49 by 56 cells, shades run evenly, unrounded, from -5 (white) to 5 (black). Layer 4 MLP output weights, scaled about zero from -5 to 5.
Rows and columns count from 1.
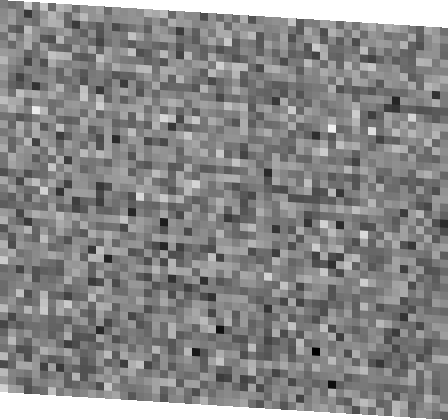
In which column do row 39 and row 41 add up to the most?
50
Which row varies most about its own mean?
14
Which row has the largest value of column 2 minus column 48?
40
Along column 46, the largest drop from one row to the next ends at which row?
27
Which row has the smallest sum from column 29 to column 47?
33
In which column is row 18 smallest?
28
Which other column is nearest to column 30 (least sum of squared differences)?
7
